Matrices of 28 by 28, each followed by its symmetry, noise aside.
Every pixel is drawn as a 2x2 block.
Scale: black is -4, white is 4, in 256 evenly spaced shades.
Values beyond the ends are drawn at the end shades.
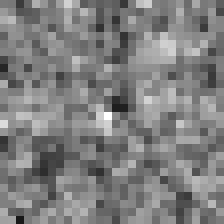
antisymmetric.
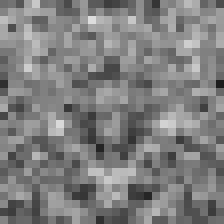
mirrored left to right.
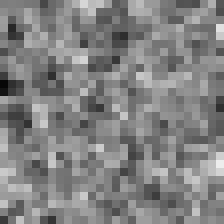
no symmetry.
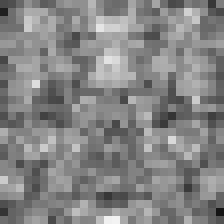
mirrored left to right.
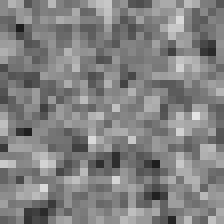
no symmetry.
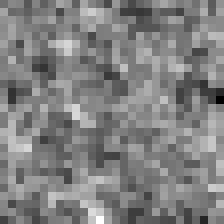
antisymmetric.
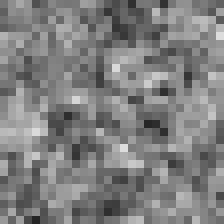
antisymmetric.
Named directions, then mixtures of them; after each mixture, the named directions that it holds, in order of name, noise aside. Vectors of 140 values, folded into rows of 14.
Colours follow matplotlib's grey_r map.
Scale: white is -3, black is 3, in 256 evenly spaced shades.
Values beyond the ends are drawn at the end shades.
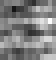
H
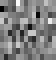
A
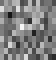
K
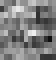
A, H.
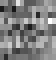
A, H.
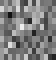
K.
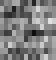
H, K.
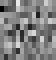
A.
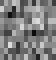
H, K.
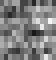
H, K.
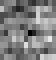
A, H.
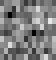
H, K.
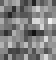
H, K.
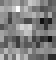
H, K.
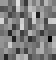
A, K.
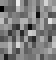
A.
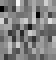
A.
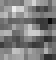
H.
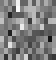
A, K.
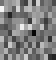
K.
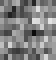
H, K.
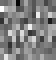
A.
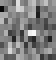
A, H.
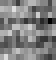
A, H.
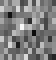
K.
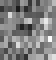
H, K.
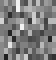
A, K.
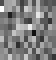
A, K.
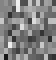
A, K.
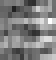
H.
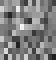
K.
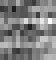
A, H.
